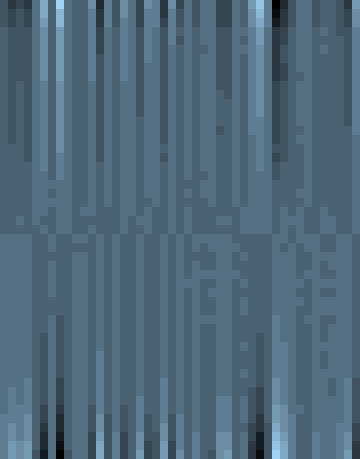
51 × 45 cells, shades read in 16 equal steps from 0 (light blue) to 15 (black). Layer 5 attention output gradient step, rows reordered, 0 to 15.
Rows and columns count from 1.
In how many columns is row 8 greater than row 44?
22
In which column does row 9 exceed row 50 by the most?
35
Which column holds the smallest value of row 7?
8
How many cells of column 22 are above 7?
25
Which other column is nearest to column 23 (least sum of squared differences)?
1
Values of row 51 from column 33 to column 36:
14 9 0 3
